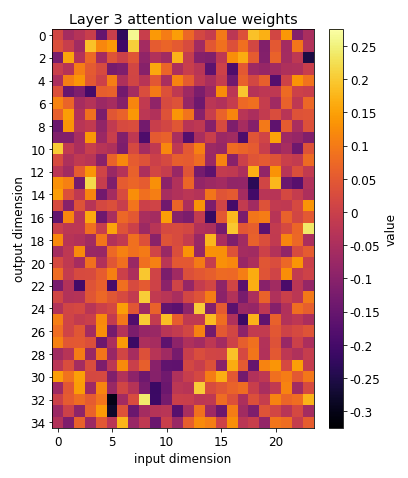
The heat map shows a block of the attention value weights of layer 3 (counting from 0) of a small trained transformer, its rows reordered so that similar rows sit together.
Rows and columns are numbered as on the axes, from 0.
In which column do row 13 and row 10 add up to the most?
0
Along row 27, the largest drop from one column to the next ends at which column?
7
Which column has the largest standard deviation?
16
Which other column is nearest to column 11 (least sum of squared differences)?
12
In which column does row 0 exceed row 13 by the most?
18
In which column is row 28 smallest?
11
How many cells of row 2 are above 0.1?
4
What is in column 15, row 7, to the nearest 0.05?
0.05
